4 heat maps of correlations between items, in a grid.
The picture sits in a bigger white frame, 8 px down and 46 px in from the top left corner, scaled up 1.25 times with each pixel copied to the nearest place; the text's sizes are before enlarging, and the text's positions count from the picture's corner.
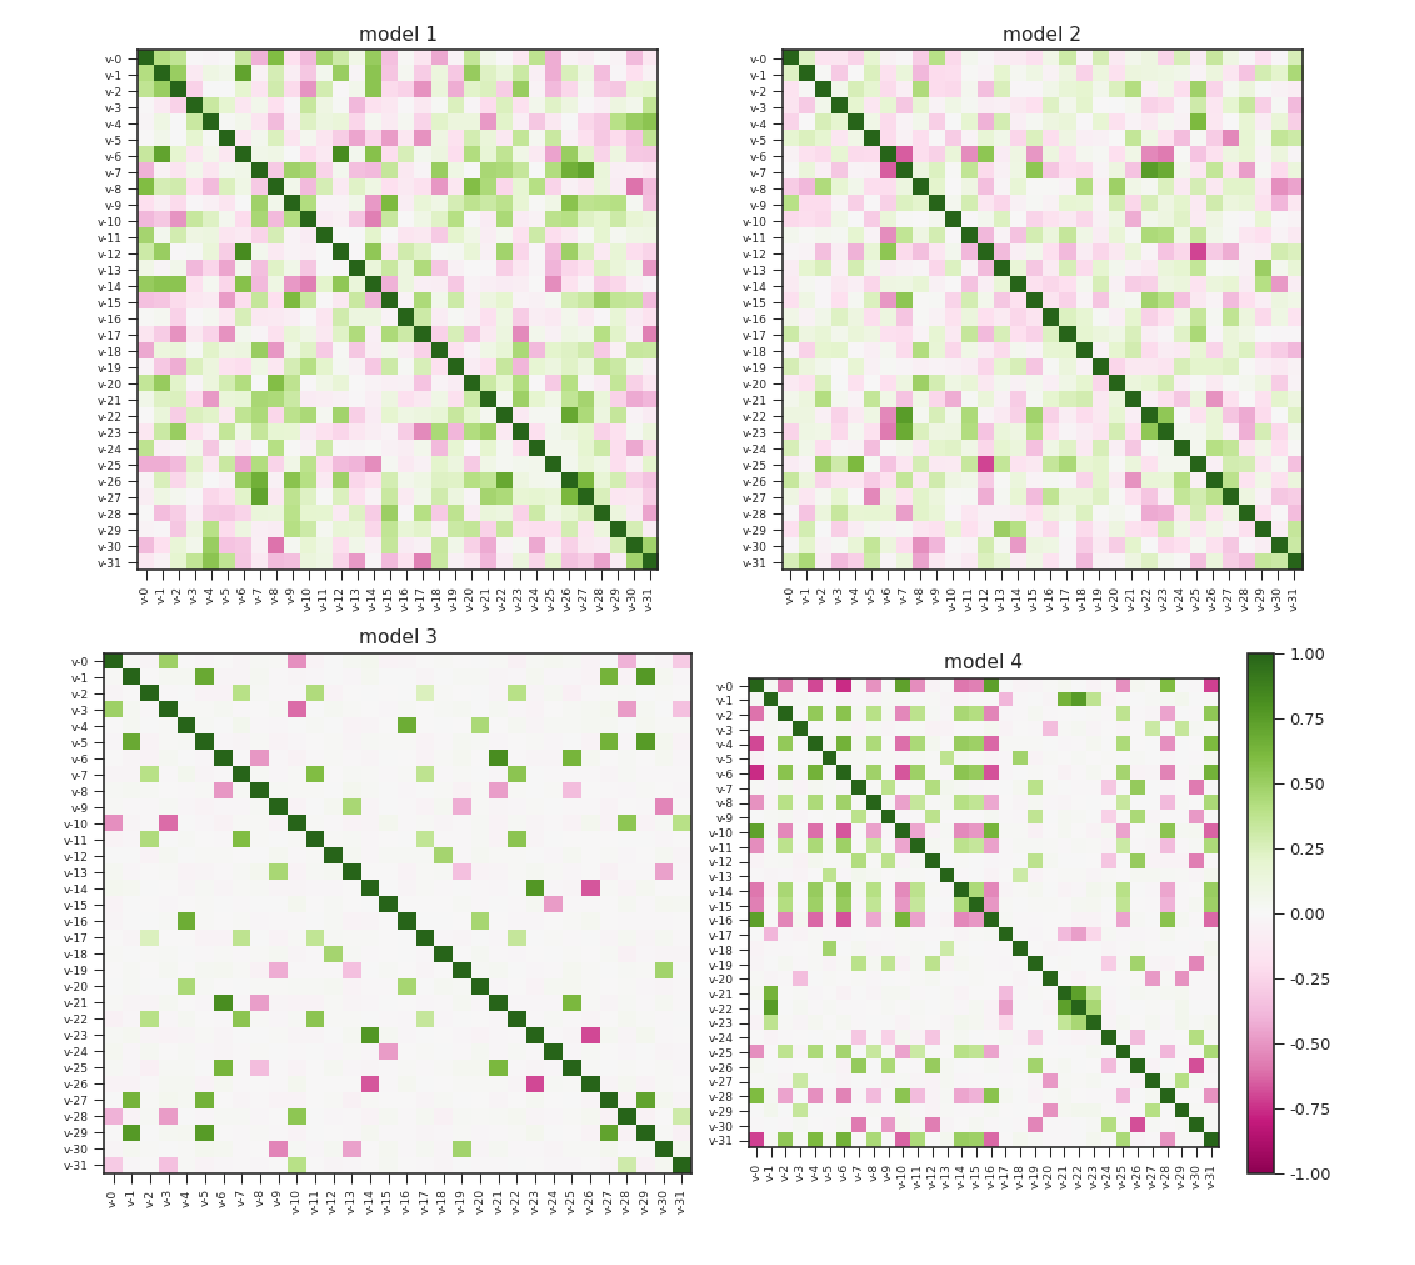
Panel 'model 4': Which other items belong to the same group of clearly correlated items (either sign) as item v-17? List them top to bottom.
v-1, v-21, v-22, v-23
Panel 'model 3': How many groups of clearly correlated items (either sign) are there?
9
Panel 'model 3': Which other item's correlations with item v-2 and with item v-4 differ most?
v-16
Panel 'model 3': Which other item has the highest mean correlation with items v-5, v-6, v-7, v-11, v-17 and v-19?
v-22
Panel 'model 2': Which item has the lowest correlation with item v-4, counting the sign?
v-12
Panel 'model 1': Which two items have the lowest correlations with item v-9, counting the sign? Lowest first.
v-14, v-31
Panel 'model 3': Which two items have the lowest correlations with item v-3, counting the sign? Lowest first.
v-10, v-28
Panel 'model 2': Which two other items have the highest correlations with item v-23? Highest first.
v-7, v-22
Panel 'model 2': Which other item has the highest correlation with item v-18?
v-8
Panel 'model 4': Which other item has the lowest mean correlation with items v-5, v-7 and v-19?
v-30
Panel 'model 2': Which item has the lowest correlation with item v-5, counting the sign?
v-27
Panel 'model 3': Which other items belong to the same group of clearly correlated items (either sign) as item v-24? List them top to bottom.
v-15
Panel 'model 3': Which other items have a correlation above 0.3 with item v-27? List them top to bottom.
v-1, v-5, v-29
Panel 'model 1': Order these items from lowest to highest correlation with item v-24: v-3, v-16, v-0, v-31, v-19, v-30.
v-30, v-31, v-16, v-3, v-19, v-0
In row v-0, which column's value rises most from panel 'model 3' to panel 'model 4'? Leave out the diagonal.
v-10
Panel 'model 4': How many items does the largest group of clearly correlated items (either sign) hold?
13
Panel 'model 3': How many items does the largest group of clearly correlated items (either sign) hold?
5
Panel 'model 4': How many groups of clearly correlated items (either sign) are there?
5
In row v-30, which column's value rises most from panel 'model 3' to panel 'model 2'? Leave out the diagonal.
v-13
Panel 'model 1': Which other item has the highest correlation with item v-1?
v-6
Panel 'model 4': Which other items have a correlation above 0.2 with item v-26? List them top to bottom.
v-7, v-9, v-12, v-19
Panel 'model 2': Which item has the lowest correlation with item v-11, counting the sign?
v-6
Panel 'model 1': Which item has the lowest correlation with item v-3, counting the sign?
v-13
